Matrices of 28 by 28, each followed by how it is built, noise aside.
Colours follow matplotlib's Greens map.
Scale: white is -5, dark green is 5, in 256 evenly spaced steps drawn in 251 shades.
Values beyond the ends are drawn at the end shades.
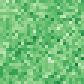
Hankel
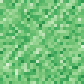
Hankel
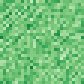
Hankel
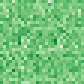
repeating columns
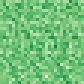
repeating columns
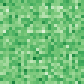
blocks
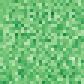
repeating columns
